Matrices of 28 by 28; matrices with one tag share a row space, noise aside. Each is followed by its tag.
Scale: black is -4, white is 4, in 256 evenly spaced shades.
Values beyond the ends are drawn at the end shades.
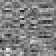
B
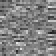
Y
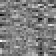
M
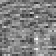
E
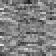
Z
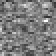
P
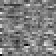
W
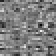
M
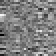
M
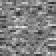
Y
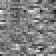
M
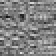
B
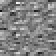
Y
